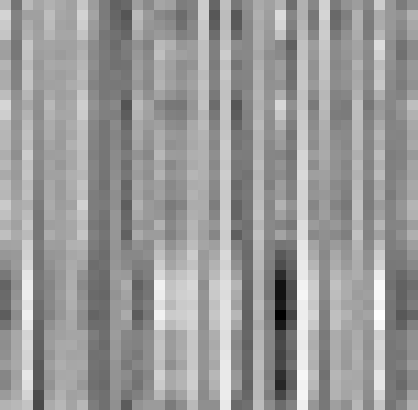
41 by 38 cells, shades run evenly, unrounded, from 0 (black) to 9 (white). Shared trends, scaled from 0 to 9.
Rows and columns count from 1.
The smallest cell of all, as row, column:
32, 26
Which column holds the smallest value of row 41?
4
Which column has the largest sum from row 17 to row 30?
28
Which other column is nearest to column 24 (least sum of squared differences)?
33
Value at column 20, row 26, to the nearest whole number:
6
